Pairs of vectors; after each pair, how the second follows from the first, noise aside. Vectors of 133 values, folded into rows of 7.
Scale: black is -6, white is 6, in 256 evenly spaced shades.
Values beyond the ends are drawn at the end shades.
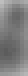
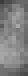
negated.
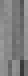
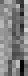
scaled up.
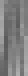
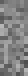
sign-scrambled.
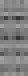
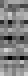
reversed, scaled up.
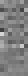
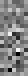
wrapped around, negated, scaled up.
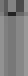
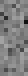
shuffled.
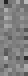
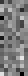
reversed, scaled up.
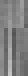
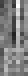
reversed, scaled up.
